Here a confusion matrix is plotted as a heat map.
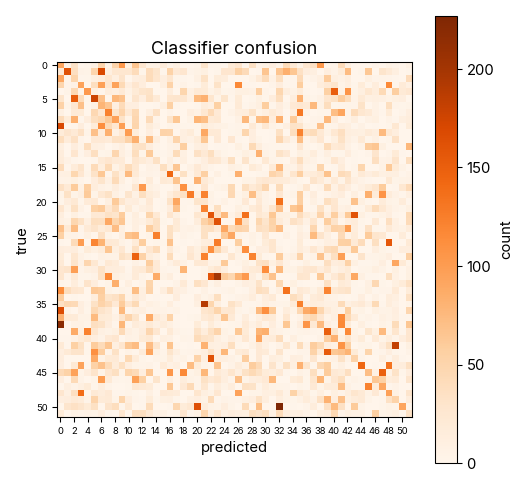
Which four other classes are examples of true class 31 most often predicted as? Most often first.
23, 22, 7, 27
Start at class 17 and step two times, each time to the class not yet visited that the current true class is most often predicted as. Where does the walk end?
32
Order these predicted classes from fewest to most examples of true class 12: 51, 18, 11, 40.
40, 11, 18, 51
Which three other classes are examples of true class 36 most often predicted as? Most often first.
0, 30, 37
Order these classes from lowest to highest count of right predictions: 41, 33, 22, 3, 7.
3, 41, 7, 33, 22
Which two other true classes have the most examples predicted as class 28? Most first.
19, 44
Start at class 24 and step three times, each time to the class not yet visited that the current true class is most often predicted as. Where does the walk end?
4
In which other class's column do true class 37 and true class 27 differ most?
41
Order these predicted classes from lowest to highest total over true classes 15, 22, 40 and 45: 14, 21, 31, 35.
14, 35, 31, 21
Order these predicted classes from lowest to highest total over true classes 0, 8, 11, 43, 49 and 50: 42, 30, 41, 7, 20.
42, 30, 7, 41, 20
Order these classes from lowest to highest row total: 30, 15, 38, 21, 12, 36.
12, 15, 30, 21, 38, 36
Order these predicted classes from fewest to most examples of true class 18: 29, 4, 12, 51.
29, 51, 4, 12
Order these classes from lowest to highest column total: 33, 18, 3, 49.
33, 18, 49, 3
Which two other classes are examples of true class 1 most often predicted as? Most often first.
6, 33
